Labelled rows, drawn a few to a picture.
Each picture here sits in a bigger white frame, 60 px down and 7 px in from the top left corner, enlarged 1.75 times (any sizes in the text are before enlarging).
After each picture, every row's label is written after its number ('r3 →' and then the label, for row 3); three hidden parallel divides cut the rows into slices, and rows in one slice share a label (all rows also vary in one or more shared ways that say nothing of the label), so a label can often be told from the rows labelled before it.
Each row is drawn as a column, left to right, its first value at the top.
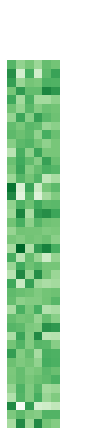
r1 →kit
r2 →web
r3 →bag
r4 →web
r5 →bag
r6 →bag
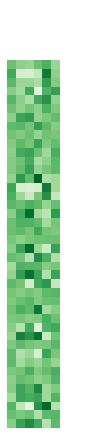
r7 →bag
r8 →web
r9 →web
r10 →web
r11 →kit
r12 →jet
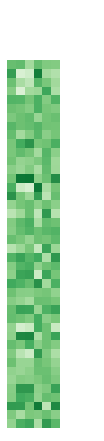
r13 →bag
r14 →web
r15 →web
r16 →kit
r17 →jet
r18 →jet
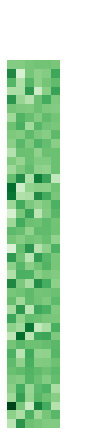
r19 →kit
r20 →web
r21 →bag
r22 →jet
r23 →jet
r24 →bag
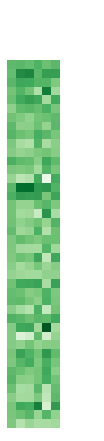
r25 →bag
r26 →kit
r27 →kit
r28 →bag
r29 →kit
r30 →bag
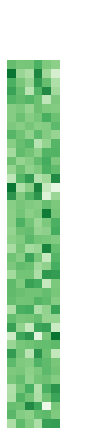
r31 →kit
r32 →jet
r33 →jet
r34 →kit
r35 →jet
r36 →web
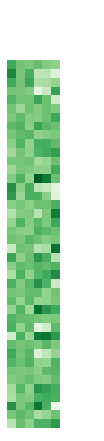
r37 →kit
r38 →jet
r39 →bag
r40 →web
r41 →web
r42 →web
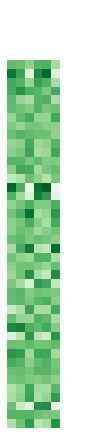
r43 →kit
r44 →bag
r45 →web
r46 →kit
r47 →kit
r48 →web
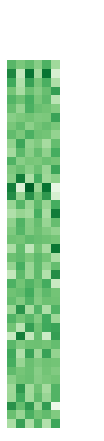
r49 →kit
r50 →web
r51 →kit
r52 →jet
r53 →kit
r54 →web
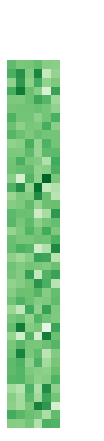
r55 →bag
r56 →kit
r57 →jet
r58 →kit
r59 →web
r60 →jet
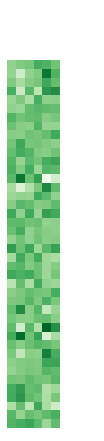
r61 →jet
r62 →web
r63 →jet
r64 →jet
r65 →kit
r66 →bag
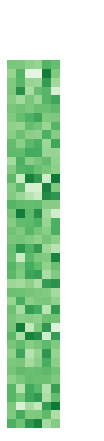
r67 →jet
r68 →bag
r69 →web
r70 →web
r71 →kit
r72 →jet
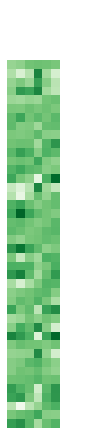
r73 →web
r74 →web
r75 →jet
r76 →kit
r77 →jet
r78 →web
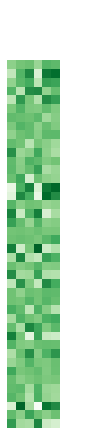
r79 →web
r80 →bag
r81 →kit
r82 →web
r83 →kit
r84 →kit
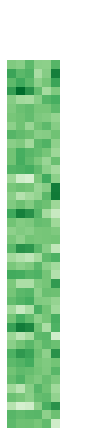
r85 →bag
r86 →bag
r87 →bag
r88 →jet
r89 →jet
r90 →kit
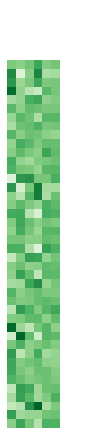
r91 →kit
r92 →web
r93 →jet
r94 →kit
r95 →jet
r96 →jet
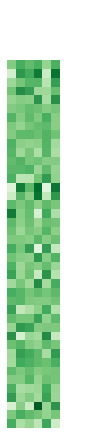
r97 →web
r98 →kit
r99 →bag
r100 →kit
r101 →web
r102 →kit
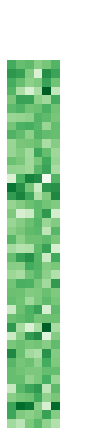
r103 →kit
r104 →bag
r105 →jet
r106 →web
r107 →kit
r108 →bag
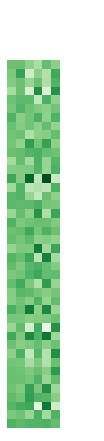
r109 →jet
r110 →bag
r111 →web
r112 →jet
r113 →web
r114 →bag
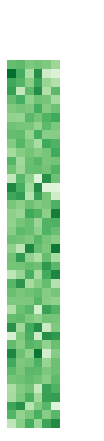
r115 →kit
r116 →bag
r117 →jet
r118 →kit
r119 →web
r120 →web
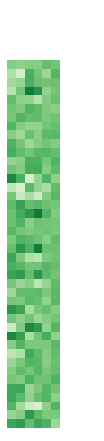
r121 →web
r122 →web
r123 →bag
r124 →jet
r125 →jet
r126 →bag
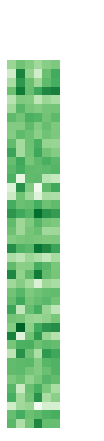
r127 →web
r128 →kit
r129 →jet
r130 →web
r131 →bag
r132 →bag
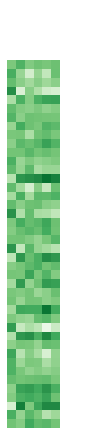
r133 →bag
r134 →jet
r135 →web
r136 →jet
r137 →web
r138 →jet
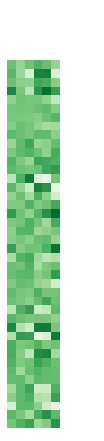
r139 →bag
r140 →jet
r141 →web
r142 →kit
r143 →kit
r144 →web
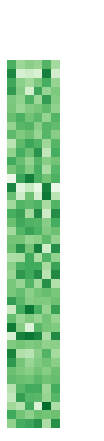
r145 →kit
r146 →web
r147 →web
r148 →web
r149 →kit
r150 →web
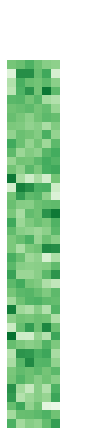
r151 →web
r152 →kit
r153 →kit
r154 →bag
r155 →bag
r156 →web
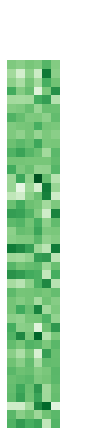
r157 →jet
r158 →web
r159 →jet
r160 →web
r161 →kit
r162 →jet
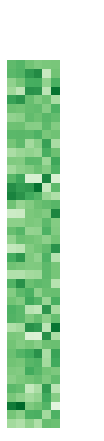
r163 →bag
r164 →bag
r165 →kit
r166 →kit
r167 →web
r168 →bag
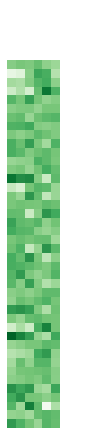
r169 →web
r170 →web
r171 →jet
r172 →bag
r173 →bag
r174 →jet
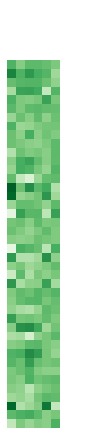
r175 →kit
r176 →bag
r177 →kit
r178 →bag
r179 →bag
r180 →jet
